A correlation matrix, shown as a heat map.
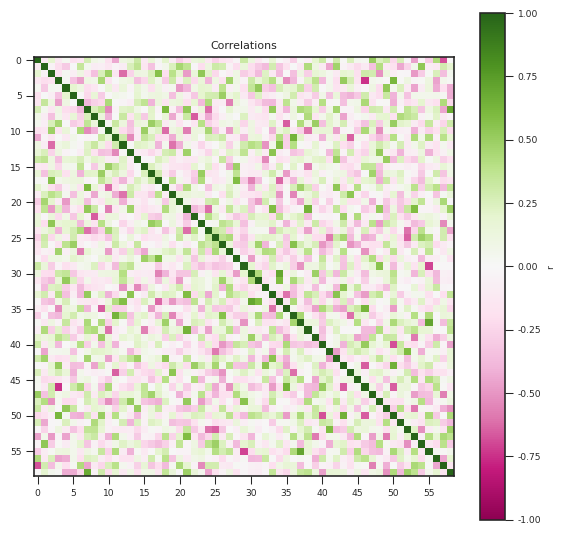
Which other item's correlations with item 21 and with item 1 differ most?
24
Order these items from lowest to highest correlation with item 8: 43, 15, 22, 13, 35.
22, 43, 15, 13, 35
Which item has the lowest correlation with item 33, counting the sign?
35
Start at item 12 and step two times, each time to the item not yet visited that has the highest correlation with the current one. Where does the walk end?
30
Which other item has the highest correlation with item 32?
43
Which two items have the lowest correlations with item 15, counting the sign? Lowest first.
38, 27
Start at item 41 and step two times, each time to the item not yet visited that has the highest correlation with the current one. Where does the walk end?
58
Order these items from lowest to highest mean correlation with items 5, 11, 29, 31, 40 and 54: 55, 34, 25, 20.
55, 20, 25, 34
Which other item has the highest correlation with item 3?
50
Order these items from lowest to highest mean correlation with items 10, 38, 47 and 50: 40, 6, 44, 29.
40, 6, 29, 44
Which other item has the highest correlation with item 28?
17
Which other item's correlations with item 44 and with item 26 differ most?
36
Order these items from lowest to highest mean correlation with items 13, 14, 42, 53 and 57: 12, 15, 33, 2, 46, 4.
2, 4, 46, 15, 12, 33
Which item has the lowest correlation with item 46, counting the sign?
3
